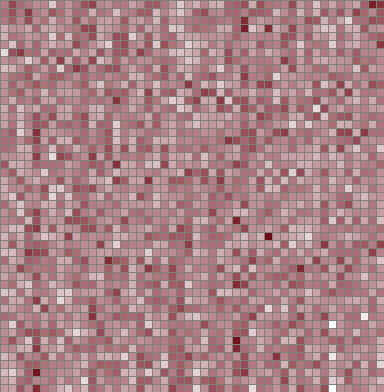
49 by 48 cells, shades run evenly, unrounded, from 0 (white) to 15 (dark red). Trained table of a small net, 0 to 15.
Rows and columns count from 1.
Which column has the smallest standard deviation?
17
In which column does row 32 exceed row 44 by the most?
4
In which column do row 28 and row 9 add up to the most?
10
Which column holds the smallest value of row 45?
42
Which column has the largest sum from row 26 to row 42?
5
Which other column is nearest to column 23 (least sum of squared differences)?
27
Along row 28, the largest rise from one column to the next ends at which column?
30
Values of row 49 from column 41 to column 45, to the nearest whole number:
11 0 7 7 8
